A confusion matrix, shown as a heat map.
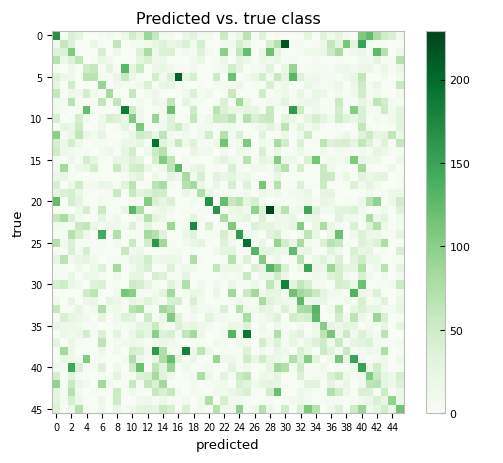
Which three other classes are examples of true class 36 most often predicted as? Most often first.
25, 23, 13
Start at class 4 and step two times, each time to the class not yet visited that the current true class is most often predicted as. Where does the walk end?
31
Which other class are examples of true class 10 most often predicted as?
13
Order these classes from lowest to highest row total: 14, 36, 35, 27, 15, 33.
14, 35, 27, 15, 33, 36
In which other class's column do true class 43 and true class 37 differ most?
29
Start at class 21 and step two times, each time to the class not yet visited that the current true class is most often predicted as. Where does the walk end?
33
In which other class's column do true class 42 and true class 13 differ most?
22
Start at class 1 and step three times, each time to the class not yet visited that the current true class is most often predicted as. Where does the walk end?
2
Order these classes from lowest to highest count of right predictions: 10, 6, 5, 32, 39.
5, 6, 10, 32, 39
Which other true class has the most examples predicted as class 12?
20
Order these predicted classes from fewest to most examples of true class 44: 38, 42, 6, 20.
38, 6, 42, 20
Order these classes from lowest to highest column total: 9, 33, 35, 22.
9, 35, 22, 33
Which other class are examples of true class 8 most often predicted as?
24
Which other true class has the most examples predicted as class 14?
15
